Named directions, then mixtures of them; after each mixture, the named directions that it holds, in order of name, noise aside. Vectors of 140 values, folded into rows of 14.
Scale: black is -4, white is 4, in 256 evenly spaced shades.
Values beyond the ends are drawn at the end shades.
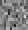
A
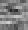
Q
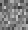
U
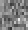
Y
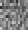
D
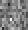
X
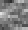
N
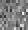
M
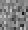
M.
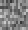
D, N, Q.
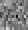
A, N, U.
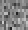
A, M, Y.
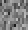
A, U.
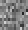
M, Q, Y.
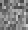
U.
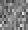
M.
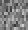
A, M, U.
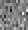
M.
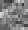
N.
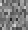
A, U, X.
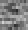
Q, Y.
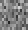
U.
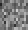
A, M, U.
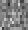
D, U, X.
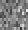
M.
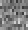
D, Y.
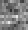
Q, U.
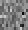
M.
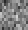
N, U.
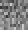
A, D, M.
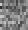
D, Q.
